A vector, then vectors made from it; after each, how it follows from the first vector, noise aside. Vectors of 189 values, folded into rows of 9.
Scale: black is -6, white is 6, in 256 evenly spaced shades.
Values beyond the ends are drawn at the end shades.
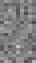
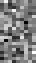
wrapped around, negated, scaled up.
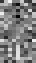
reversed, negated, scaled up.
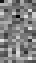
reversed, negated, scaled up.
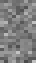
sign-scrambled.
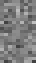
negated.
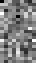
reversed, negated, scaled up.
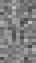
wrapped around.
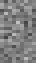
wrapped around.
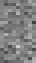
sign-scrambled.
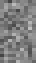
wrapped around.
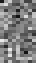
reversed, negated, scaled up.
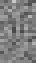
wrapped around.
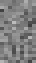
wrapped around.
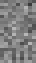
wrapped around.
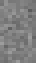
wrapped around, negated, shrunk.
